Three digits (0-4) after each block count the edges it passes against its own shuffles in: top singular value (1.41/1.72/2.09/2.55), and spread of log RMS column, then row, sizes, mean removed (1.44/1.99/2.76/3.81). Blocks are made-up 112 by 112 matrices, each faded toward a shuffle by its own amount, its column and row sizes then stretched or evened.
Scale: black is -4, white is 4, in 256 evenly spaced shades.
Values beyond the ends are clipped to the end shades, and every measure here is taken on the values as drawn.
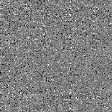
2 2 1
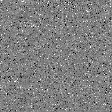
1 1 1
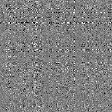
2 3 3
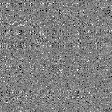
3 1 2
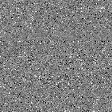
1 0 2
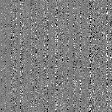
1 4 1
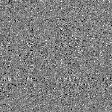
2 1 2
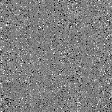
2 2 1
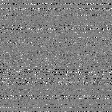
1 0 4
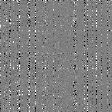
3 4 2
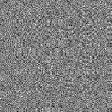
4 1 0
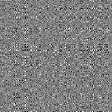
4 3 3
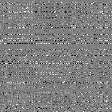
4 0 4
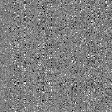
3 3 0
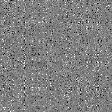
3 2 1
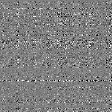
1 3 4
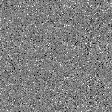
2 1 0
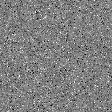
1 0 0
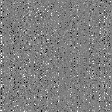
3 3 0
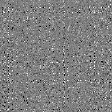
1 3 2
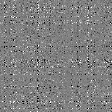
0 3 3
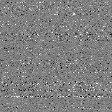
2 0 3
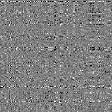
4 2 3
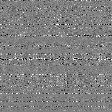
2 0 4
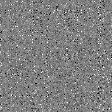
1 2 1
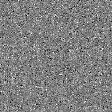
2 0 1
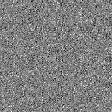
3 1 0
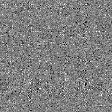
1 2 2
